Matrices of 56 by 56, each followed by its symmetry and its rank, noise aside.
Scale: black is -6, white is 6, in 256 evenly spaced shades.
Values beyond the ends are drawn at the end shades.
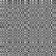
no symmetry, rank two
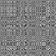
symmetric, rank two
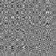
antisymmetric, rank four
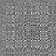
symmetric, rank two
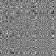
no symmetry, rank four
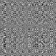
no symmetry, rank three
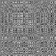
no symmetry, rank four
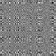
no symmetry, rank two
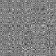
no symmetry, rank three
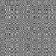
no symmetry, rank two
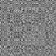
no symmetry, rank four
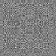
antisymmetric, rank four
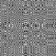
no symmetry, rank four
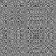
symmetric, rank three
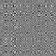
antisymmetric, rank two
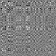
symmetric, rank three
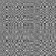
no symmetry, rank two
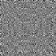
antisymmetric, rank four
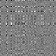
no symmetry, rank two
